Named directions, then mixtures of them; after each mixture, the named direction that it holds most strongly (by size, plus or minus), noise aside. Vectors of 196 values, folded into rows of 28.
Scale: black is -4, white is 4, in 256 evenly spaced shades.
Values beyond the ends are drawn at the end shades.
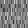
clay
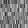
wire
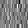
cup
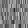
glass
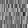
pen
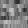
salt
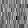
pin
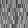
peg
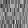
wire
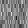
pin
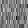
pin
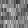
salt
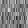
pin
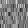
peg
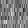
peg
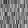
wire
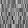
peg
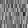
pen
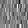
cup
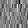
cup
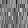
peg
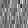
glass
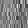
cup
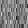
pin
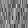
glass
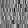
glass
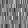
glass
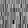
glass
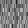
peg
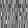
peg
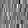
cup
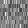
wire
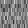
clay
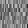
pen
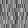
peg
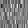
wire
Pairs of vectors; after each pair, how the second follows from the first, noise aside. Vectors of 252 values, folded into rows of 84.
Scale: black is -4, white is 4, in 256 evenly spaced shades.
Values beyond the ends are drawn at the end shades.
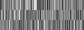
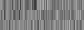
negated, shrunk.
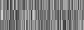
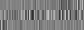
wrapped around, partly zeroed.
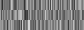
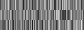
reversed, negated.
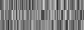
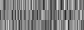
negated.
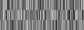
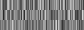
negated.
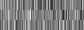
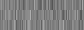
shrunk.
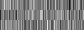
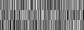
reversed.
